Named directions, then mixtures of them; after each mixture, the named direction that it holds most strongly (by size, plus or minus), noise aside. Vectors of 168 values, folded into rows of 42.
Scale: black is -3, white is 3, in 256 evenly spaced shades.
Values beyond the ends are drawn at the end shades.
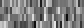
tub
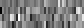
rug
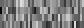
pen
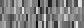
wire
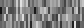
pen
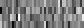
rug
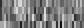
tub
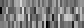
pen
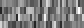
tub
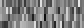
tub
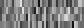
wire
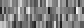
tub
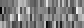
rug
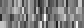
wire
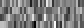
tub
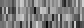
pen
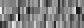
rug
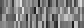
wire
